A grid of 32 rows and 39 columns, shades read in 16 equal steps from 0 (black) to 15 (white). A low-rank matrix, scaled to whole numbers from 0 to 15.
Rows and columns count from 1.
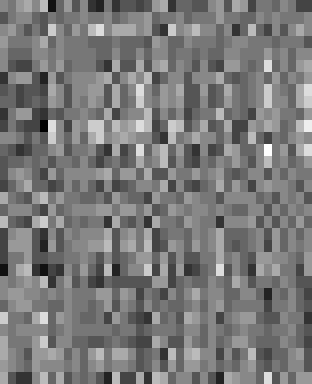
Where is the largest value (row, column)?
13, 34
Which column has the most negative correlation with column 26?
9
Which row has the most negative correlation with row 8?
28
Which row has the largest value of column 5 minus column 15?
1
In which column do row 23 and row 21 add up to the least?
6
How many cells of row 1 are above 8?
9
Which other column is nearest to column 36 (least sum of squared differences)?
30
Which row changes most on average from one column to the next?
23
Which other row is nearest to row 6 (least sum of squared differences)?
32
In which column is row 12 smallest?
21
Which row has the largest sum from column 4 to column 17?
3
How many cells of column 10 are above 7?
11
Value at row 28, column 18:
5
